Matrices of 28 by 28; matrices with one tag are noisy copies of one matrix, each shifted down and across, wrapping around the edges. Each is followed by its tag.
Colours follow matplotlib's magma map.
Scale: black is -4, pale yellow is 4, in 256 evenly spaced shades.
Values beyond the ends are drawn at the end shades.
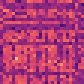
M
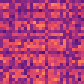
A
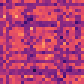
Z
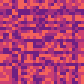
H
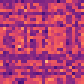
H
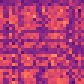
Z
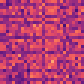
A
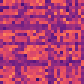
Z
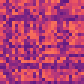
Z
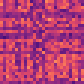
M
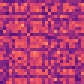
A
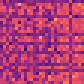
A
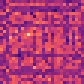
M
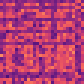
H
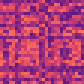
H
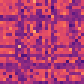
Z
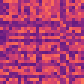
H
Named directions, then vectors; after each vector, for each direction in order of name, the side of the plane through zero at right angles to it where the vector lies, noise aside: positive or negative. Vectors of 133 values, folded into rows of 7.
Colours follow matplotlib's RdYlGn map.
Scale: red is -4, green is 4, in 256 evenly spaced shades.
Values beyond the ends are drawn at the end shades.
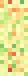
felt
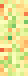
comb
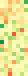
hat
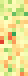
negative, negative, negative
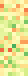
positive, positive, negative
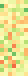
negative, negative, positive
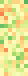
positive, negative, positive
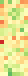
positive, negative, negative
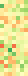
negative, negative, positive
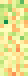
negative, positive, negative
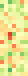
negative, negative, negative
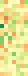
positive, negative, positive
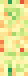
positive, negative, negative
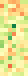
positive, positive, positive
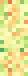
negative, positive, positive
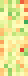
positive, negative, negative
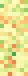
negative, negative, positive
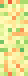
negative, positive, positive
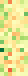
negative, positive, positive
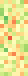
negative, positive, negative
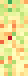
negative, negative, negative
